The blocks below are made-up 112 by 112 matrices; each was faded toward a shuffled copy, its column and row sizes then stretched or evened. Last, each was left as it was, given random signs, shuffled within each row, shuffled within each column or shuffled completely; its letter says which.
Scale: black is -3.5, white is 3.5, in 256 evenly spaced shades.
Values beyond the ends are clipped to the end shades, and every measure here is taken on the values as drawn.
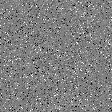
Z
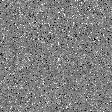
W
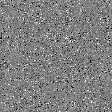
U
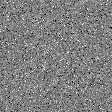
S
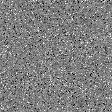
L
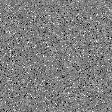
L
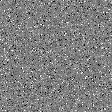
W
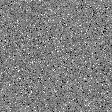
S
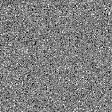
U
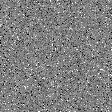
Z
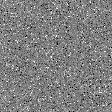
Z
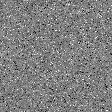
S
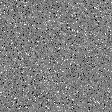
S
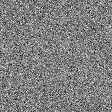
S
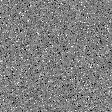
S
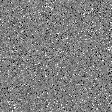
L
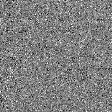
U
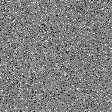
W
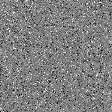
Z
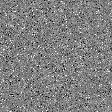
L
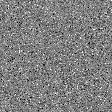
W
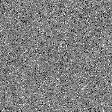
L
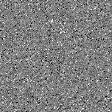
U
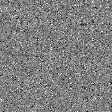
U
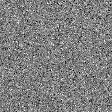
Z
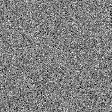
Z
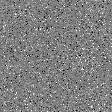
Z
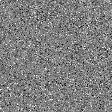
L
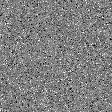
S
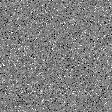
W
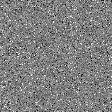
L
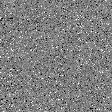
L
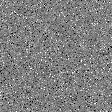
S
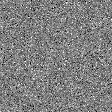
W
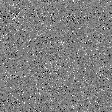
L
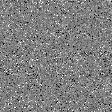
L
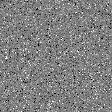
L
